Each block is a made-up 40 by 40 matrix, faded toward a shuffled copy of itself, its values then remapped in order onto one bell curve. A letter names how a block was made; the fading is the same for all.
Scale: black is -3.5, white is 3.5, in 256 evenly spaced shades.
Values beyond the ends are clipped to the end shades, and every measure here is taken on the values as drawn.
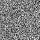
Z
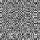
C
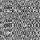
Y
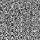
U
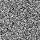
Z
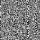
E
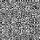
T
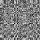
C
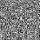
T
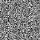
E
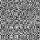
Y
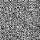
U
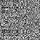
U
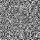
T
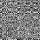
C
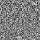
U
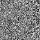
E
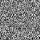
T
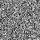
Z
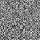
T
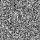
Z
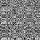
Y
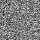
U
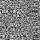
T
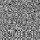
Y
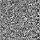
U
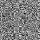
T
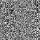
E
